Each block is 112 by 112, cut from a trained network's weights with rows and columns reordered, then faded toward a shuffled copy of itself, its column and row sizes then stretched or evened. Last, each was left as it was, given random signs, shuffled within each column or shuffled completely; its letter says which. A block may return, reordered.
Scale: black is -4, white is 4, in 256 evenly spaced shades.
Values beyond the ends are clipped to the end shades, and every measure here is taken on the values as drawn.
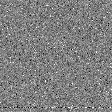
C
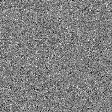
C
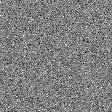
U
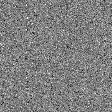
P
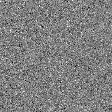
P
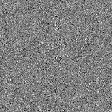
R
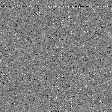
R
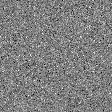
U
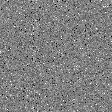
P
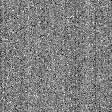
P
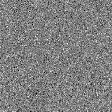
R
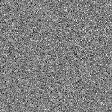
R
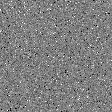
U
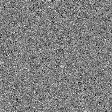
C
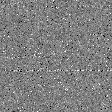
R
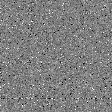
C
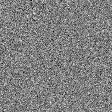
P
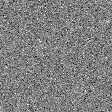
U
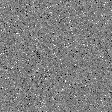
U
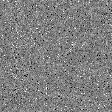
P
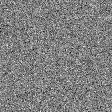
U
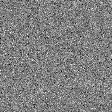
C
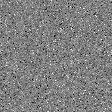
P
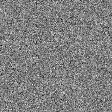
C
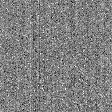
P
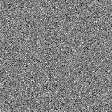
R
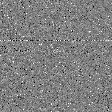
C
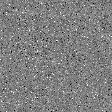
P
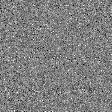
C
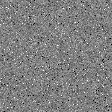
P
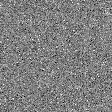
U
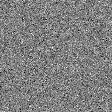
P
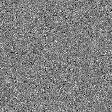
C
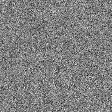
C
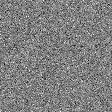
U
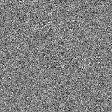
R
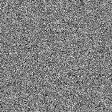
C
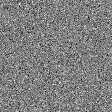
U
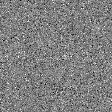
C
